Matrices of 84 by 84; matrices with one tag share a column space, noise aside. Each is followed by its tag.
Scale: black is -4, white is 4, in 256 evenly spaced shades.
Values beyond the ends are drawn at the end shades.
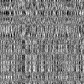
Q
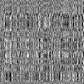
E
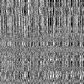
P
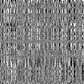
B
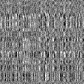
E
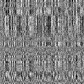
P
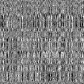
E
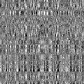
Q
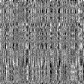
B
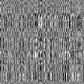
E
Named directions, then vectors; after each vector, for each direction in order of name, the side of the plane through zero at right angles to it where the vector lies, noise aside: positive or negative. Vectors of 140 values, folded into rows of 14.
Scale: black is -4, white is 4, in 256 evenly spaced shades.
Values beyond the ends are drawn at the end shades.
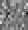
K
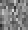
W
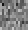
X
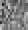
negative, negative, positive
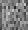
negative, positive, negative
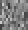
positive, positive, negative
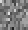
negative, negative, negative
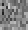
negative, negative, positive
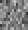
positive, positive, positive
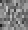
positive, positive, positive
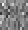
positive, negative, negative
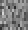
positive, positive, negative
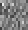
positive, negative, negative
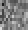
negative, negative, positive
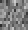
positive, positive, positive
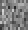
positive, positive, negative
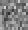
positive, negative, positive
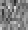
negative, negative, positive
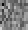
negative, negative, positive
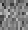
negative, positive, positive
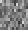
negative, negative, negative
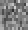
positive, negative, positive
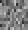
positive, positive, positive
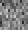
negative, positive, positive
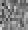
negative, negative, positive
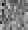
negative, negative, positive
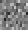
positive, negative, positive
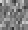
negative, negative, negative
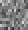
negative, negative, negative
